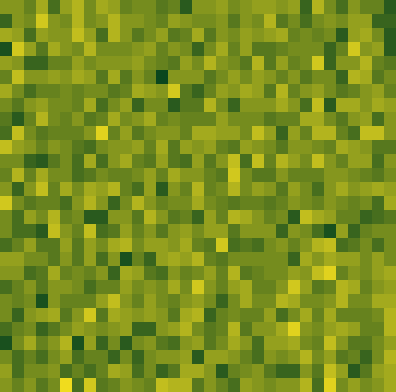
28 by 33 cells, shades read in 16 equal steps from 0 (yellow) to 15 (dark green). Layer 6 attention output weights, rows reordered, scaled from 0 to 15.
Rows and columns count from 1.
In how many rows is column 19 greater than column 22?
13
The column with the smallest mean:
28
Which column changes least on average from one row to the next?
33
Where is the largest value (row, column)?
6, 14
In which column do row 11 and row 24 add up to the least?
25
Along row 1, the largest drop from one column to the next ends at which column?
27
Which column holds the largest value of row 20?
10
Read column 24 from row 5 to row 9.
6 9 4 5 9
